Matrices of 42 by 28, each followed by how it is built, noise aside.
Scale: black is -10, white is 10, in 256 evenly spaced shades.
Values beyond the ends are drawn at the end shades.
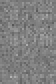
blocks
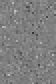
sparse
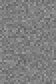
repeating rows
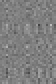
low rank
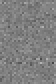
uneven rows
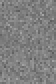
noise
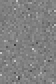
sparse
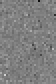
sparse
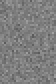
noise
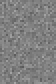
repeating rows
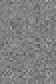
low rank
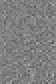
low rank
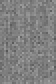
blocks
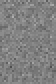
repeating columns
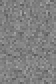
repeating columns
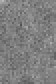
smooth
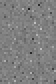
sparse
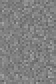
repeating rows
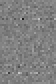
uneven rows
